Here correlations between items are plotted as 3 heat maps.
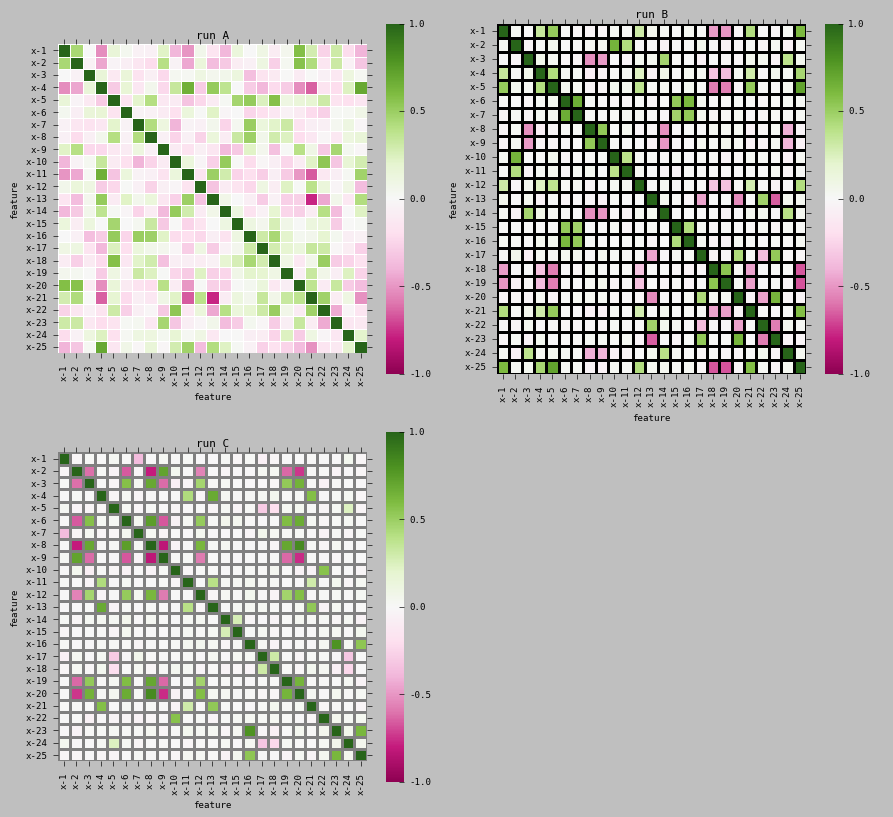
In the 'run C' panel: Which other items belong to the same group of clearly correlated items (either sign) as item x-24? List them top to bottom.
x-5, x-17, x-18
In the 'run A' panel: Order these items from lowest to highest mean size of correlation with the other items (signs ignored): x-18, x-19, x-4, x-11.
x-19, x-18, x-11, x-4
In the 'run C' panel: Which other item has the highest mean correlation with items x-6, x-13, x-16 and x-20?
x-8
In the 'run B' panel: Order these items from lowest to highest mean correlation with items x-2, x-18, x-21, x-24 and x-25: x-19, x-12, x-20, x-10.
x-19, x-20, x-12, x-10
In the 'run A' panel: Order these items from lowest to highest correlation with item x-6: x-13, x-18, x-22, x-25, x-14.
x-22, x-18, x-14, x-25, x-13
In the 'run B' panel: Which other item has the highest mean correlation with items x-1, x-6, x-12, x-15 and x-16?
x-7
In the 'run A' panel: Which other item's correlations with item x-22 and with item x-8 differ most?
x-10
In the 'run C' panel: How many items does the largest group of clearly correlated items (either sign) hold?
8
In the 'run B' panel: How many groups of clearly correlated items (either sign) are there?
5
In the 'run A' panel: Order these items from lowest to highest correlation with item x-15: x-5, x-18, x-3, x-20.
x-20, x-3, x-18, x-5
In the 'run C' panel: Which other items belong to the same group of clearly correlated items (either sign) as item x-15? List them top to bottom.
x-14
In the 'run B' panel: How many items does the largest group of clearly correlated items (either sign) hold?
8
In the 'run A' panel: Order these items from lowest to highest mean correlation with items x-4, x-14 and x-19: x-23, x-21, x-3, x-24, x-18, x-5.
x-23, x-21, x-5, x-18, x-3, x-24
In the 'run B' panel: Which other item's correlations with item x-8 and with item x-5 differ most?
x-25
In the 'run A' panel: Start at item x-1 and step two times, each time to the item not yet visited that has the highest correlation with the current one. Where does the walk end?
x-2
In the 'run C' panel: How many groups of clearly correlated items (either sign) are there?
7
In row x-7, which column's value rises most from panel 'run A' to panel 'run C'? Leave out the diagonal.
x-10
